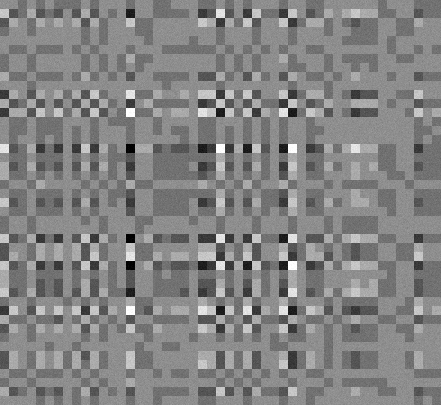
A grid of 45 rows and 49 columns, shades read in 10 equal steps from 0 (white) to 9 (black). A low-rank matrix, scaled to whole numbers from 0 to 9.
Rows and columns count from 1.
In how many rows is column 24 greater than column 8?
23
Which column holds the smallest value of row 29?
15
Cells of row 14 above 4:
18
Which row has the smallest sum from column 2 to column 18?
35
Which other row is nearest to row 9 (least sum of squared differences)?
36
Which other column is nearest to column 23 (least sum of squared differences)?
32
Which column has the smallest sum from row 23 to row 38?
33
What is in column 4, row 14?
4
